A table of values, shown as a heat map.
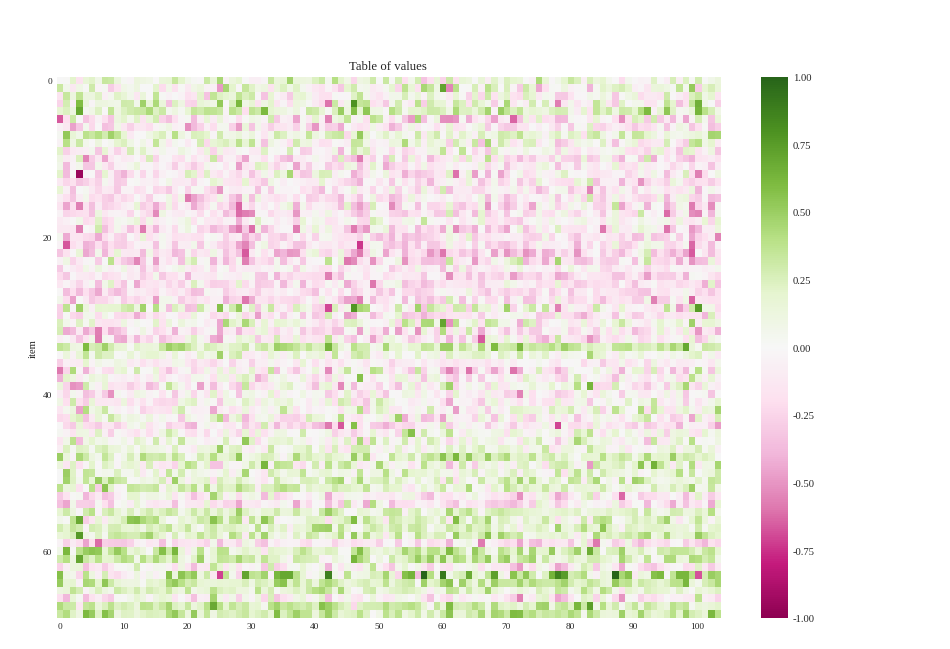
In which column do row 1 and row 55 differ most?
61
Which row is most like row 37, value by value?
5
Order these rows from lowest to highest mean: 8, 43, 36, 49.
36, 43, 8, 49
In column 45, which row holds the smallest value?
23
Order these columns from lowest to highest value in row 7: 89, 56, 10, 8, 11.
11, 89, 10, 56, 8
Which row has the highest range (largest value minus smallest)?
63
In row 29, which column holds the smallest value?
42
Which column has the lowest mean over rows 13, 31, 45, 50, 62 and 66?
72
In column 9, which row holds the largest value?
60
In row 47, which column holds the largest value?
25
